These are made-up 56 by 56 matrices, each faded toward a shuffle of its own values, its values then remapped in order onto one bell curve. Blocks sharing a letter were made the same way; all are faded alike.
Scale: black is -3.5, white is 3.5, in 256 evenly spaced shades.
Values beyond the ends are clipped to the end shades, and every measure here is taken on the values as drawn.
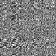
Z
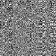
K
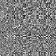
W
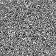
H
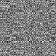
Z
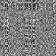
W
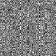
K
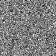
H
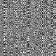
W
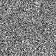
H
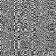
W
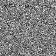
H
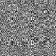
Z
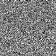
H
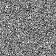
H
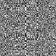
K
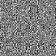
K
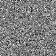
H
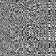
W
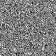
H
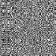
K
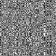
K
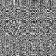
Z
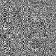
K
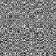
W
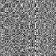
W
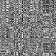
W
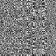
K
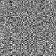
Z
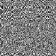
K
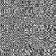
Z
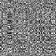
Z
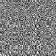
Z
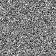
H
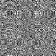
Z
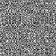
Z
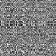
Z
